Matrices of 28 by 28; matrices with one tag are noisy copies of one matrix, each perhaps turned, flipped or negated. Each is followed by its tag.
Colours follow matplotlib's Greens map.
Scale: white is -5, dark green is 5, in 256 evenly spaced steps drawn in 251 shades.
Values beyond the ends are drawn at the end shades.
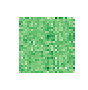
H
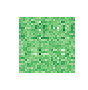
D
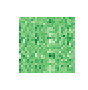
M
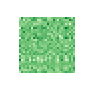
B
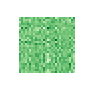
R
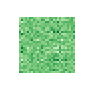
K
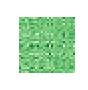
R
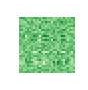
D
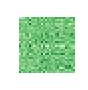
R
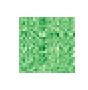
M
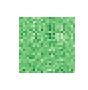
K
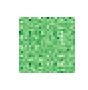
B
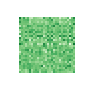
H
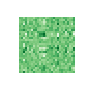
M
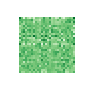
H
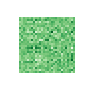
K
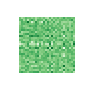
R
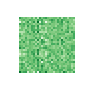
H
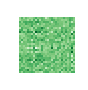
K
